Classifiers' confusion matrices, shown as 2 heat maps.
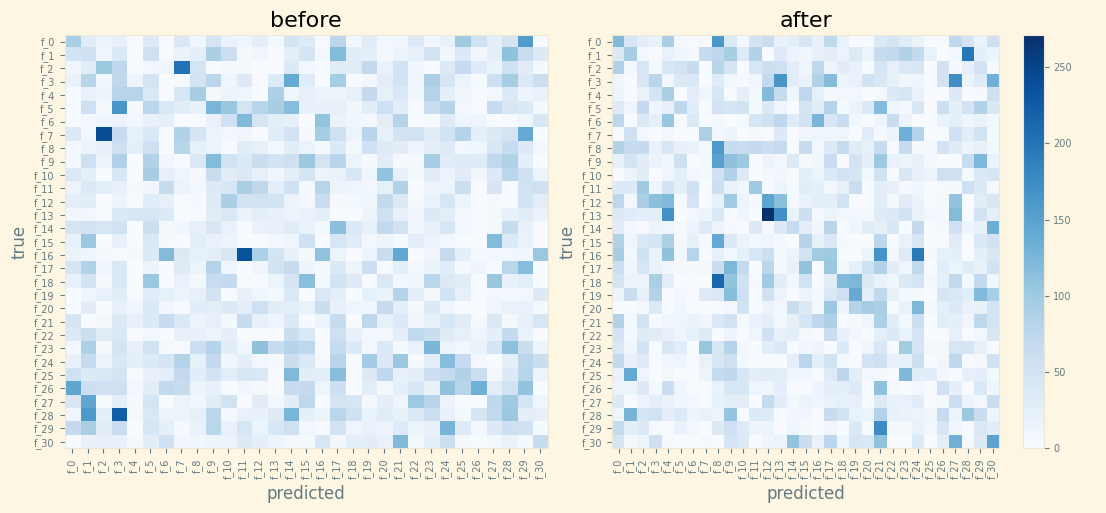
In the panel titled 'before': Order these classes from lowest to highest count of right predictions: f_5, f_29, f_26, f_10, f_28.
f_10, f_29, f_5, f_28, f_26
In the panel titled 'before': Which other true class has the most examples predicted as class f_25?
f_0
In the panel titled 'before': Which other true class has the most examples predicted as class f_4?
f_13
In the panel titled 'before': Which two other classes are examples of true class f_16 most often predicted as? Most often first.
f_11, f_21
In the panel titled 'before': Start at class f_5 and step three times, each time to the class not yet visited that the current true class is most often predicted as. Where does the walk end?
f_17
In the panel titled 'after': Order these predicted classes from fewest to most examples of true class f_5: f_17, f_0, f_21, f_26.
f_0, f_26, f_17, f_21
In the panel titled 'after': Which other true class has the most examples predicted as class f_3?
f_12
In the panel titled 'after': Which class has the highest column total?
f_21
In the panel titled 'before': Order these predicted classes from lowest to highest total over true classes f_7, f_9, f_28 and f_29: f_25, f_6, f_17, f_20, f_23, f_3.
f_6, f_20, f_25, f_23, f_17, f_3
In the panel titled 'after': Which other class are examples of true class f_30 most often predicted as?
f_27
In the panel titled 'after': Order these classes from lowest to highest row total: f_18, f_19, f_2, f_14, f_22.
f_22, f_14, f_2, f_19, f_18
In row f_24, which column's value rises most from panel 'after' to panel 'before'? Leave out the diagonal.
f_19
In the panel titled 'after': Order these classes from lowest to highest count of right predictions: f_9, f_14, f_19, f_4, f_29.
f_29, f_14, f_4, f_9, f_19
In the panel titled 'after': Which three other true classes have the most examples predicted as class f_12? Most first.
f_13, f_4, f_18
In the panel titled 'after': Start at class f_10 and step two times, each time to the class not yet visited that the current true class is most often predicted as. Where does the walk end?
f_8
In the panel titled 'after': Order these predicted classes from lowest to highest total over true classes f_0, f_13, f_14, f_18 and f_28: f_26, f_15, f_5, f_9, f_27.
f_5, f_26, f_15, f_9, f_27
